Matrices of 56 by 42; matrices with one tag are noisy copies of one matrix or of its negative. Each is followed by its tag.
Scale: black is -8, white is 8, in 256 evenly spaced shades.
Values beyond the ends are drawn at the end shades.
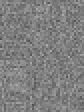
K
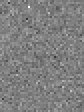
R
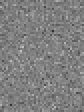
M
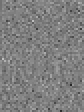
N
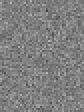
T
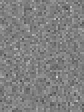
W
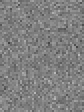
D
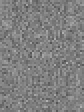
T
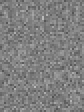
M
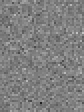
R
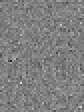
D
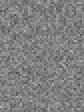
R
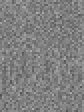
N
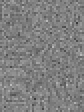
K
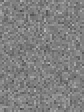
M
